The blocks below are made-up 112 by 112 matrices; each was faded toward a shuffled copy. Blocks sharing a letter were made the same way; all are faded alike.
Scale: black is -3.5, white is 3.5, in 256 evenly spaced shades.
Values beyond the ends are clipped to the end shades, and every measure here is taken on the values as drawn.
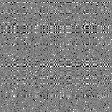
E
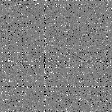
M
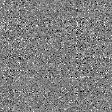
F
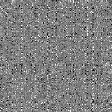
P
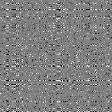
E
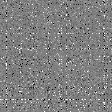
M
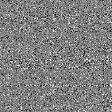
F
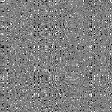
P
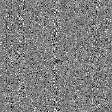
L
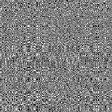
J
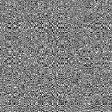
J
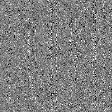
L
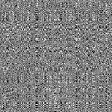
J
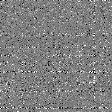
M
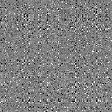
P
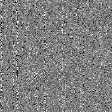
L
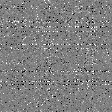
M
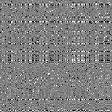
E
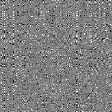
P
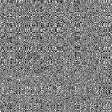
J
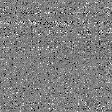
M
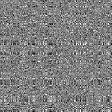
J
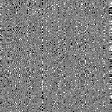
P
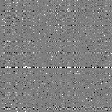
E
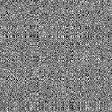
J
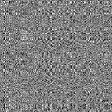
J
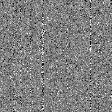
L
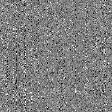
L
